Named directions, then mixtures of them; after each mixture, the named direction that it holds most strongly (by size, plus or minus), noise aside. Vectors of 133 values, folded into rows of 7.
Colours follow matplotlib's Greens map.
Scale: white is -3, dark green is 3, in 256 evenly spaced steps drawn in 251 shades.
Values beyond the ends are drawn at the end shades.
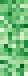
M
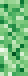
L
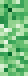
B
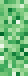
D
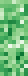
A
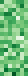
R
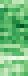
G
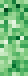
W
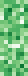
A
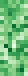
M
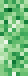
D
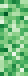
L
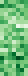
G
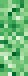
L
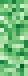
M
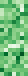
A
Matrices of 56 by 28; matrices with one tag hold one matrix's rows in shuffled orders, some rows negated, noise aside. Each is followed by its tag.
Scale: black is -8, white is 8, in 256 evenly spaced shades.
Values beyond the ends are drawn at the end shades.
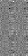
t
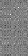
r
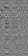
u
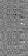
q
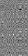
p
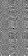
t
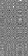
p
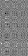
u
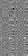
t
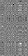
p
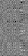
q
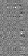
q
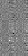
t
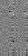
t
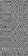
r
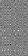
r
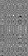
p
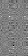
t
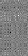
r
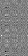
u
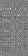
r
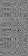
r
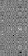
p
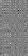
r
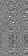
t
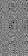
t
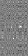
p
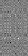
r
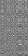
p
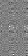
t
